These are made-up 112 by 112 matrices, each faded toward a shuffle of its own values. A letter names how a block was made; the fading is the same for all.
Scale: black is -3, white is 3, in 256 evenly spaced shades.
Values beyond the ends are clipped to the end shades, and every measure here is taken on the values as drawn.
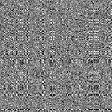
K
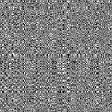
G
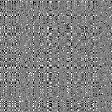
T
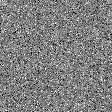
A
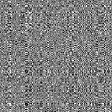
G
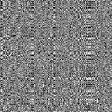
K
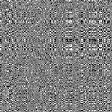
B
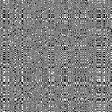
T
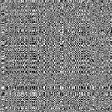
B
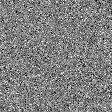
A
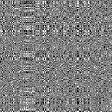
B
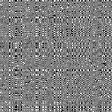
T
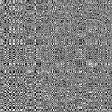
B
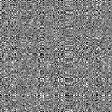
G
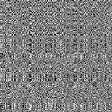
G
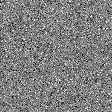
A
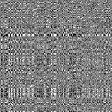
B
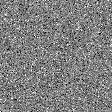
A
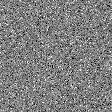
A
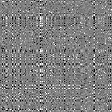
T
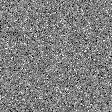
A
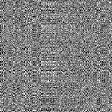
K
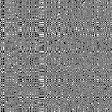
T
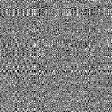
G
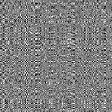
B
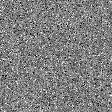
A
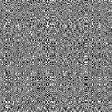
G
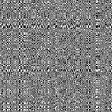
B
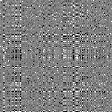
T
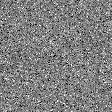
A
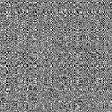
K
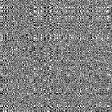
K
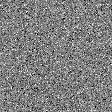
A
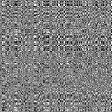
B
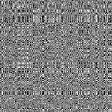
B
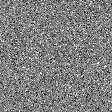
A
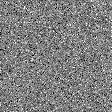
A
